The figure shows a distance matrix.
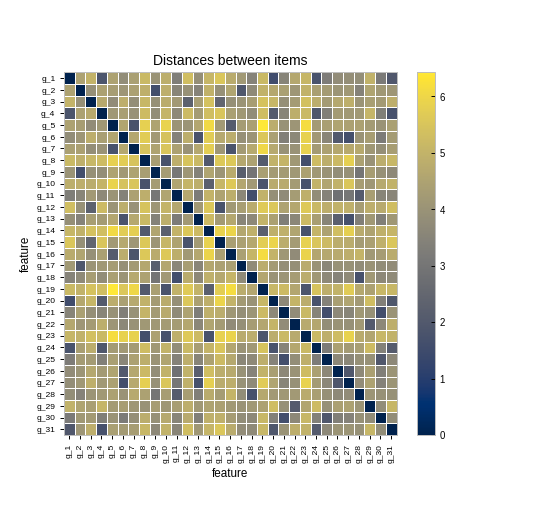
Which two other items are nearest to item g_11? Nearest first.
g_18, g_28
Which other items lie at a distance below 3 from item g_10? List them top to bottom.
g_8, g_14, g_19, g_23
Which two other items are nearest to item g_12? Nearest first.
g_15, g_3
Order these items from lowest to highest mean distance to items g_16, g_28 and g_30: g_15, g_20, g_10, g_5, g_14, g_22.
g_5, g_22, g_20, g_15, g_10, g_14
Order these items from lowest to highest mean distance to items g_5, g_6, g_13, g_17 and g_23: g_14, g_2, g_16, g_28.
g_2, g_28, g_16, g_14
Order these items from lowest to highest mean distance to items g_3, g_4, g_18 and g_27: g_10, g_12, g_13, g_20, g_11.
g_11, g_13, g_20, g_12, g_10
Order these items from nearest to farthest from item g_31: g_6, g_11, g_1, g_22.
g_1, g_11, g_6, g_22
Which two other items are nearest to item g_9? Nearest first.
g_2, g_17
